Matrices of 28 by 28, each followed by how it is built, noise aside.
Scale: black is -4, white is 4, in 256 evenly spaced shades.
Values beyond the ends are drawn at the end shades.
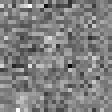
low rank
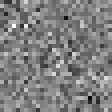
block diagonal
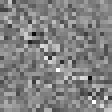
banded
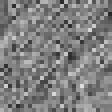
Hankel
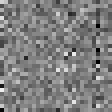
uneven columns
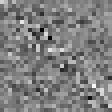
banded
